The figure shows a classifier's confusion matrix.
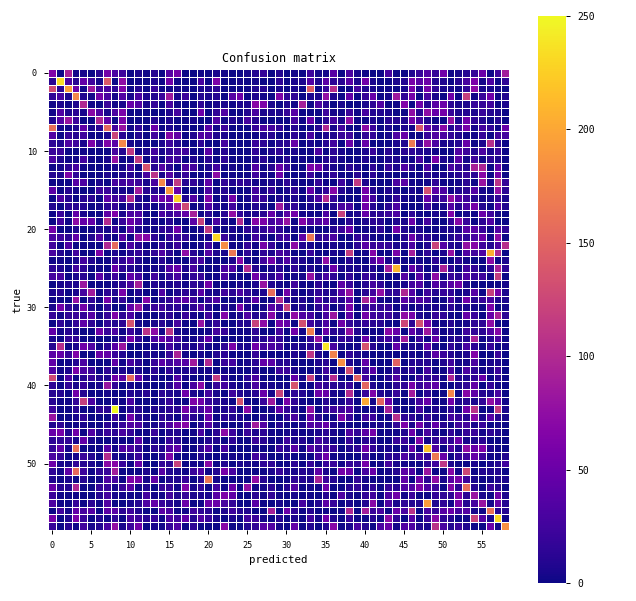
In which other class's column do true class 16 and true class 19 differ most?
24
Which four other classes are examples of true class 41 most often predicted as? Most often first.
51, 29, 38, 46
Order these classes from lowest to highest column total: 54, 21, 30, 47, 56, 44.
30, 21, 47, 44, 56, 54
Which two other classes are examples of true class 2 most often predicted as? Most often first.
33, 0
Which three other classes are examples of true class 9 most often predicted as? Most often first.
46, 56, 48
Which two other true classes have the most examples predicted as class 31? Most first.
40, 22
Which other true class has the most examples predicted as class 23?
18
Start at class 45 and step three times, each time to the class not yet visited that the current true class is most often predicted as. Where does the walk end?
54
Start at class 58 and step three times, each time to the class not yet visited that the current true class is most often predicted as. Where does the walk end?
0
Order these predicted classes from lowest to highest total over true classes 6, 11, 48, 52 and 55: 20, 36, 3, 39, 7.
39, 36, 7, 3, 20
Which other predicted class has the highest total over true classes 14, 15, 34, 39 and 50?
16
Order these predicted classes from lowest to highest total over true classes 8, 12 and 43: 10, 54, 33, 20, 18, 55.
10, 18, 20, 55, 33, 54
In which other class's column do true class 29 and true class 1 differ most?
7
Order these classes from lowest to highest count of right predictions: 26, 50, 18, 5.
26, 5, 18, 50
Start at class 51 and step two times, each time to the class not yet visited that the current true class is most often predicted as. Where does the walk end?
53
